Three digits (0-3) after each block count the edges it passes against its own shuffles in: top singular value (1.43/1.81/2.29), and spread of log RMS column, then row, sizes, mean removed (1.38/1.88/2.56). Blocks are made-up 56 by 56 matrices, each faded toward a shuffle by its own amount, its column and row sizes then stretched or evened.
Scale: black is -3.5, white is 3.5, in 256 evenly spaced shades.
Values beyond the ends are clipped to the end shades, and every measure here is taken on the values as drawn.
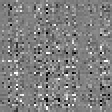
1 3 2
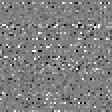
0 0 3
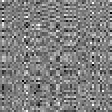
3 3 0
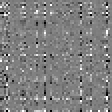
3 3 2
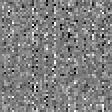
1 3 1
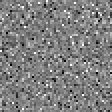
1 1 0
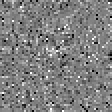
1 1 0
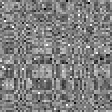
3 0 0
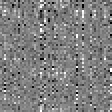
3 3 1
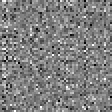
2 2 0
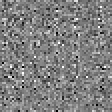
0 2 2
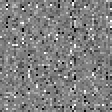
1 2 0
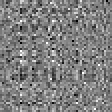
3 2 1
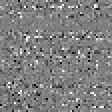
1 1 3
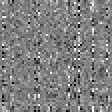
3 3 0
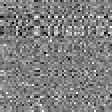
3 0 3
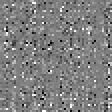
1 3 2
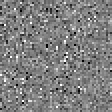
0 2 0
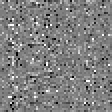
1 2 1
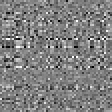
3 1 3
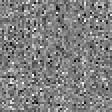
1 2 0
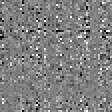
1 3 2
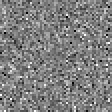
0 1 0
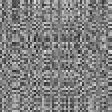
3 3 1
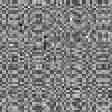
3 0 1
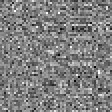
2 0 1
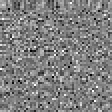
2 0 0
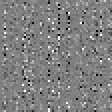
0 3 0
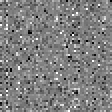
1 2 0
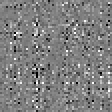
1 3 2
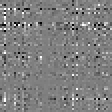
1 3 3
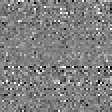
2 1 3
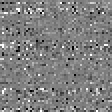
2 2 3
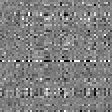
3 2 3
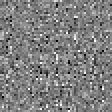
1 2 0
